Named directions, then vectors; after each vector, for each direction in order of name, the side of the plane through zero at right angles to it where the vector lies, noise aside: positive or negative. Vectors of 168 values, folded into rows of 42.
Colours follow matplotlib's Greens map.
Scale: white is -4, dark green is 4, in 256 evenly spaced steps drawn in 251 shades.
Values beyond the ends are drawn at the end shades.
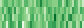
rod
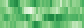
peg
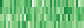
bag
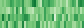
negative, positive, negative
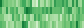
positive, negative, negative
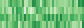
negative, positive, negative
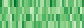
positive, positive, negative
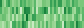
positive, negative, negative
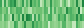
positive, positive, negative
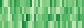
positive, positive, negative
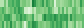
negative, positive, positive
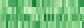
negative, positive, negative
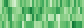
negative, negative, positive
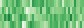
negative, positive, positive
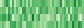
negative, negative, positive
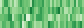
negative, negative, positive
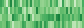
positive, positive, negative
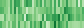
positive, positive, positive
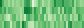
positive, negative, negative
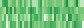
positive, negative, positive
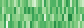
positive, negative, positive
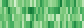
negative, negative, positive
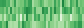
positive, negative, negative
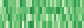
negative, negative, positive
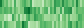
positive, negative, negative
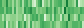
positive, negative, positive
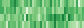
positive, positive, positive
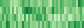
negative, negative, negative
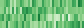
negative, negative, negative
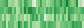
positive, negative, positive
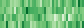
negative, negative, negative
